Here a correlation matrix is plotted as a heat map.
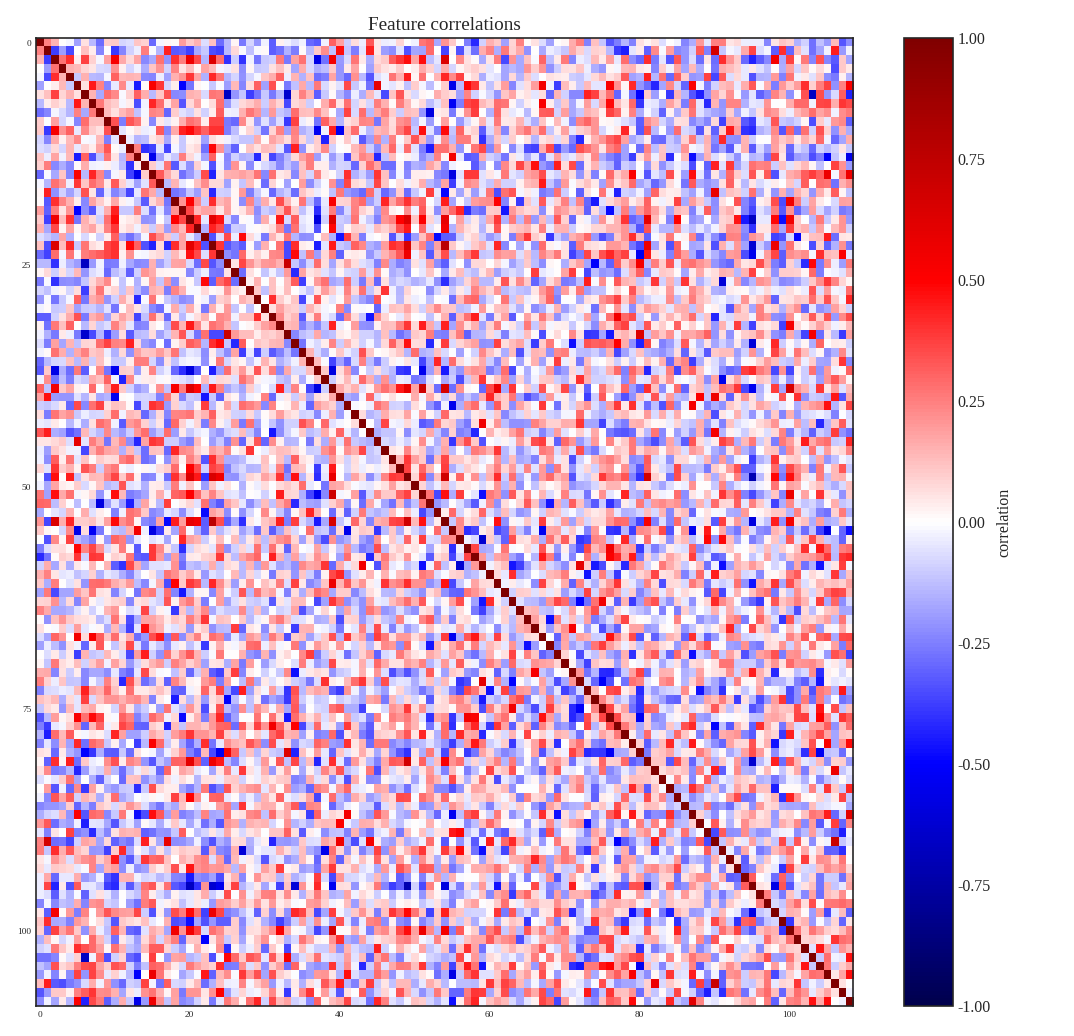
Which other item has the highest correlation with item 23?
54
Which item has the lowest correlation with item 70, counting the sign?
73
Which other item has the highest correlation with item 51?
39
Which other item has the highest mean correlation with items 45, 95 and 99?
5
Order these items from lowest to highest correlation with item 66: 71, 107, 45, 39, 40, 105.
40, 39, 105, 107, 45, 71
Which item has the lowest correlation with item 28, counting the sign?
6
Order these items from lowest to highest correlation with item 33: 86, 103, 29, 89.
29, 86, 89, 103
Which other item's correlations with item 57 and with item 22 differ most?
76
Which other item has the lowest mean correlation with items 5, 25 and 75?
13
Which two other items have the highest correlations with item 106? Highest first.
90, 82
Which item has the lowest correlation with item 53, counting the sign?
22
